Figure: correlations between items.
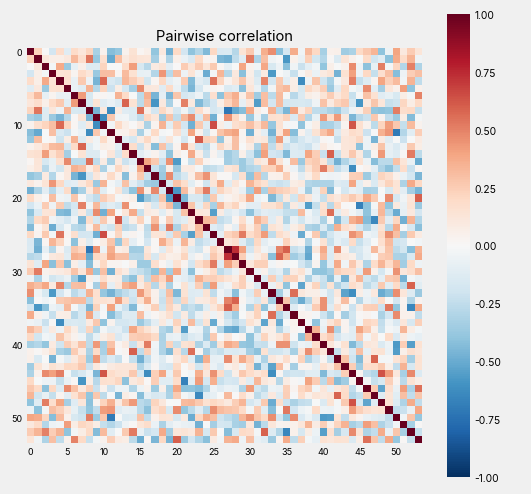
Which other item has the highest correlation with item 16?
40
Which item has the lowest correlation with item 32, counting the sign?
37
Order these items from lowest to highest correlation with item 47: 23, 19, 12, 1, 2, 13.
23, 12, 19, 1, 2, 13
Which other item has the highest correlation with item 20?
53
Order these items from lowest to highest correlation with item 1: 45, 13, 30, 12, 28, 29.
28, 29, 45, 13, 12, 30
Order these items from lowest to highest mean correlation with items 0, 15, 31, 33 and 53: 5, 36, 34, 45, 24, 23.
34, 24, 23, 5, 45, 36
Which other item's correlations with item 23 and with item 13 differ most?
7
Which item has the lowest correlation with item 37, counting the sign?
4
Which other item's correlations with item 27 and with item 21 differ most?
35
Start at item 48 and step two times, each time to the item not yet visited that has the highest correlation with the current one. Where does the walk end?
10
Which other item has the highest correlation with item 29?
25
